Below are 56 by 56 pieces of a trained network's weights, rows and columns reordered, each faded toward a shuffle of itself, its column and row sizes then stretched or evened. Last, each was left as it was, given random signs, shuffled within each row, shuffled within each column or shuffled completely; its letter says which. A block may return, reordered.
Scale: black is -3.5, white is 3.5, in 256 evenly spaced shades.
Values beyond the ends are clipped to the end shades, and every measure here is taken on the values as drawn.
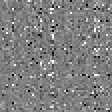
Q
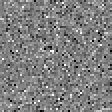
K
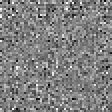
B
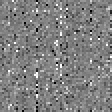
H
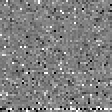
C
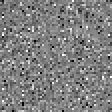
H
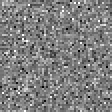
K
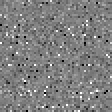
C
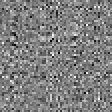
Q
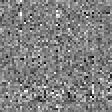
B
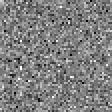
K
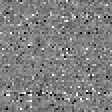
C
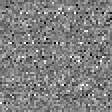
C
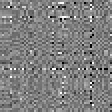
Q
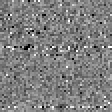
C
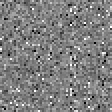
H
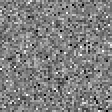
K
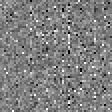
H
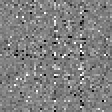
B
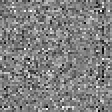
B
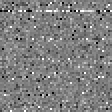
C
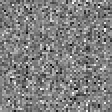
H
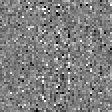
H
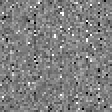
H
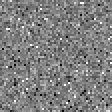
K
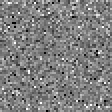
K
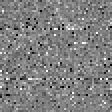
C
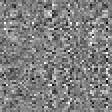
Q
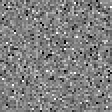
K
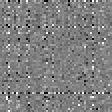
Q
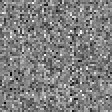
H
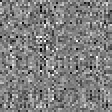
Q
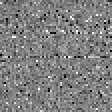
C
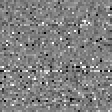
C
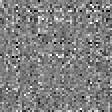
Q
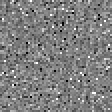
K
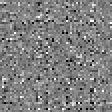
Q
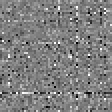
B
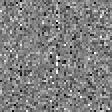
H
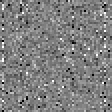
H
